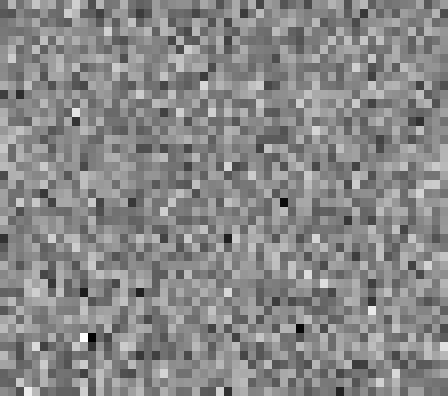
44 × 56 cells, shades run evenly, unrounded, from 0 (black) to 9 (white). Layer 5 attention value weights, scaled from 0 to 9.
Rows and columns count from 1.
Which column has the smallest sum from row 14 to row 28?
18
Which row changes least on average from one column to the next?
16
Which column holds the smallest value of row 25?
44
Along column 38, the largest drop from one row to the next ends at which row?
37
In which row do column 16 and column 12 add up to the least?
38
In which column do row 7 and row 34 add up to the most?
2
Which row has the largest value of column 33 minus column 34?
10
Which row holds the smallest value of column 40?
19
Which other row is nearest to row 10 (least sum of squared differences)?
26
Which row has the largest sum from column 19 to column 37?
42
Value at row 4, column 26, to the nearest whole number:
4
